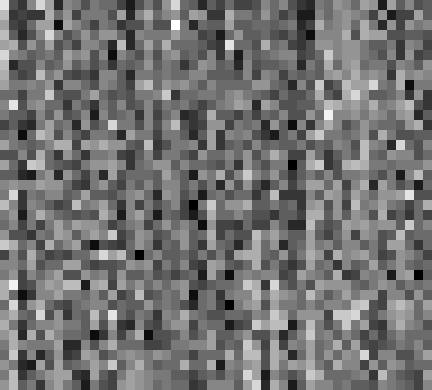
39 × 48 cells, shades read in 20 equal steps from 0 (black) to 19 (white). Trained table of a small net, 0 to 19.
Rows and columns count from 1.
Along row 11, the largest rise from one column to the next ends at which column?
30
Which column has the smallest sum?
3
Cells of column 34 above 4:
30
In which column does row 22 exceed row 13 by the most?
35
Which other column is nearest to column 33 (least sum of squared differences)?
23
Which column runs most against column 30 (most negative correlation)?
15
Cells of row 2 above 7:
28
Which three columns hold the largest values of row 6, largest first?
1, 37, 8
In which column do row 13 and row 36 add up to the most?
41
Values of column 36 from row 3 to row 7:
13 10 11 8 7
